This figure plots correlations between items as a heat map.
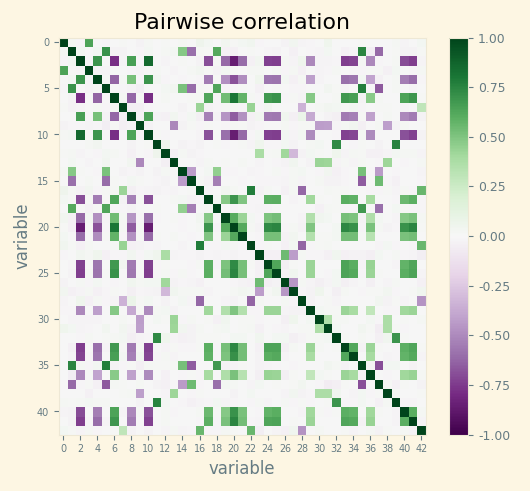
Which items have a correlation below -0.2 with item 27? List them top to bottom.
12, 23, 26
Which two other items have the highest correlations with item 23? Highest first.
26, 12
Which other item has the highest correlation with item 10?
2
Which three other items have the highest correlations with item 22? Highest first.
16, 42, 7
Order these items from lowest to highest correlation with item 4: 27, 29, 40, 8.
40, 29, 27, 8
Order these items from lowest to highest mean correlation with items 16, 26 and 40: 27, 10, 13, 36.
10, 27, 13, 36
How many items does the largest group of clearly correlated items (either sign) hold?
17
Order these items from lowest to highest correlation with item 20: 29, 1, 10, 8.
10, 8, 1, 29
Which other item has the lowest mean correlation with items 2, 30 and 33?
9
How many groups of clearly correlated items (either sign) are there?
7
